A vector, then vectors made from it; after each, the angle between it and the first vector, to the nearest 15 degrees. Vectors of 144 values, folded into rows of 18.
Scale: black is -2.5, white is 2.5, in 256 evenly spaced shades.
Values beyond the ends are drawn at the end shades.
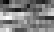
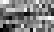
135 degrees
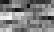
15 degrees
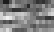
15 degrees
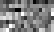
45 degrees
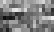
150 degrees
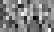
90 degrees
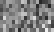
75 degrees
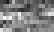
30 degrees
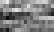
165 degrees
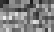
45 degrees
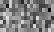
75 degrees
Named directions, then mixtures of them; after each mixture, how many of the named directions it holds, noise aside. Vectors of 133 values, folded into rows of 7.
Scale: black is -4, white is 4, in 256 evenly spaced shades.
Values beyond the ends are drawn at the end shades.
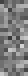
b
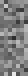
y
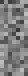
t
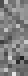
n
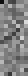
three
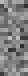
one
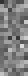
one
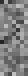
three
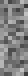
two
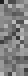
three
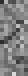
three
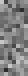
two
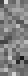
one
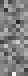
three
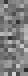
two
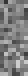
three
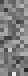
four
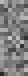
one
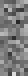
two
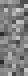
two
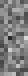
four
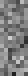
four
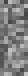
two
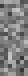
two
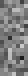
three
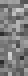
three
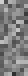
two
